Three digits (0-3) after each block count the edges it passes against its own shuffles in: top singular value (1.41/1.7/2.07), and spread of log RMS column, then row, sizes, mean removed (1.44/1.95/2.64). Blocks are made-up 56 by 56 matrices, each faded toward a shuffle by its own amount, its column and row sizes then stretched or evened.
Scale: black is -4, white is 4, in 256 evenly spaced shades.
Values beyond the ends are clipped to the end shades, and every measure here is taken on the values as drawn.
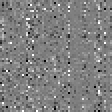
1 3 1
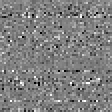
1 0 3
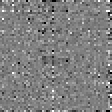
2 2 2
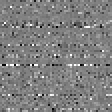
2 0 3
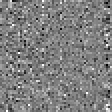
2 2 0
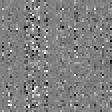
0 3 2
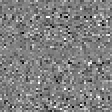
2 1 2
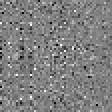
2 2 1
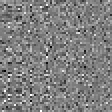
3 2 0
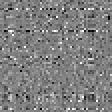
3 0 2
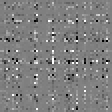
1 3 3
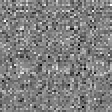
3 1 1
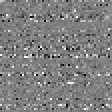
0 0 3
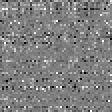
2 0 3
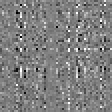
3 3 2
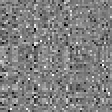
3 1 0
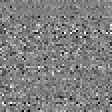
1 1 3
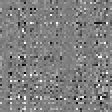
1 3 3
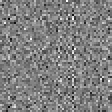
3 2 1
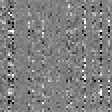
2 3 1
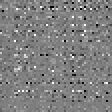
2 1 3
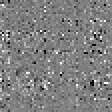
2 2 2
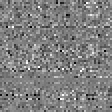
2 0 3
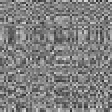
3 0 3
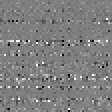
1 1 3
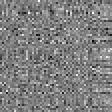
3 0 2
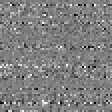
2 0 3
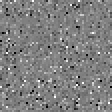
0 1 1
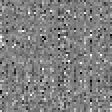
1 3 1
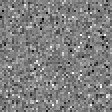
1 0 0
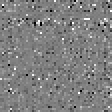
0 1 2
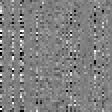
3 3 0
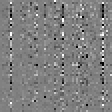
3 3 1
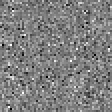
0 1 0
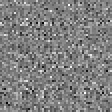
2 0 2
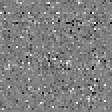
0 1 2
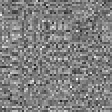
3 0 1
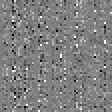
1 3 0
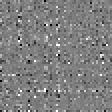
0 2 2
